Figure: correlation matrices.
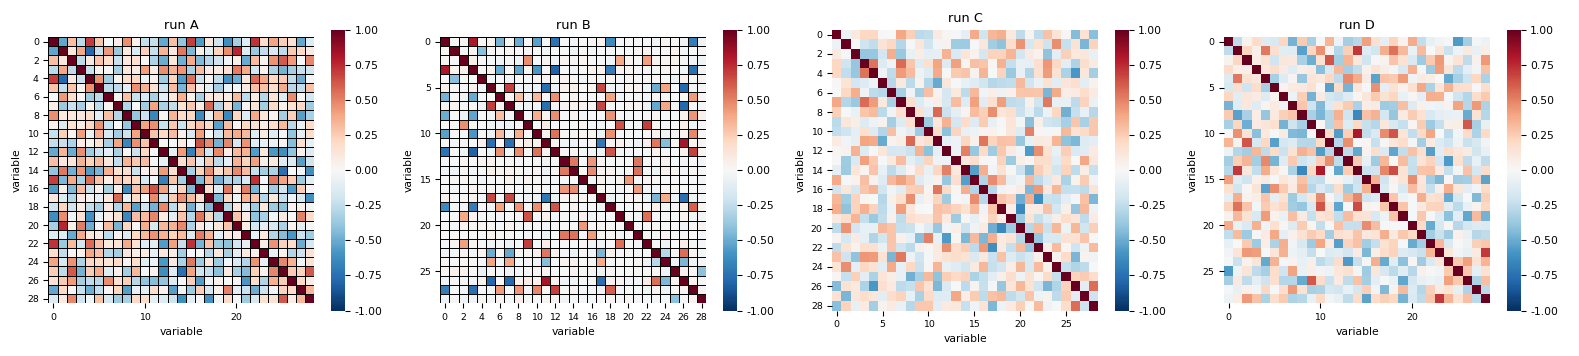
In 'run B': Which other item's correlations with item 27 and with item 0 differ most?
3
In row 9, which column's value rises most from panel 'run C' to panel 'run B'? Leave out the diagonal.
22
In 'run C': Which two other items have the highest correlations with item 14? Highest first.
12, 16
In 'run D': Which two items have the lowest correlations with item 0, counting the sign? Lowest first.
25, 7
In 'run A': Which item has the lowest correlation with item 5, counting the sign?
14
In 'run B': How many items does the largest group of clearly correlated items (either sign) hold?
8
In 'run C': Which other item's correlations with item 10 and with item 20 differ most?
21
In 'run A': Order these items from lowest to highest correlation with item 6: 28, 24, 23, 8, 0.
23, 28, 0, 24, 8
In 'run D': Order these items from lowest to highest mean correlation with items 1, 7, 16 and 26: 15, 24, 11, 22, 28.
11, 22, 15, 28, 24
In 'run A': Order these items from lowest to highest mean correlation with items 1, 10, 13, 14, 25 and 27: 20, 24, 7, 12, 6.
7, 24, 12, 6, 20
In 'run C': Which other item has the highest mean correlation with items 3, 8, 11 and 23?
4
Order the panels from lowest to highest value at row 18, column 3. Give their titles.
run B, run D, run A, run C
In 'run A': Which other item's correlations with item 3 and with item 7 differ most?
20
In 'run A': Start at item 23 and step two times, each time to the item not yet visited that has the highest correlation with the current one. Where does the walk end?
0
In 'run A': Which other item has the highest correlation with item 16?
11
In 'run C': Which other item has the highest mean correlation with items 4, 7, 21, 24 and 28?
3
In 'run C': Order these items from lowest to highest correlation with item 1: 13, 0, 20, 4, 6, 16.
13, 4, 0, 16, 6, 20
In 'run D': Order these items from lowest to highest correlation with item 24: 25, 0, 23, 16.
0, 23, 25, 16
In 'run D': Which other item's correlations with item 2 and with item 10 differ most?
14
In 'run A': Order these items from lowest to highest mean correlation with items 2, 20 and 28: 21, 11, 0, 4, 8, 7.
7, 21, 11, 4, 0, 8
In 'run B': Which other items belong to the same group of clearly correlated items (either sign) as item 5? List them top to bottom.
7, 11, 17, 23, 24, 26
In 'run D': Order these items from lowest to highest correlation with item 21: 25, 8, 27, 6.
27, 6, 25, 8
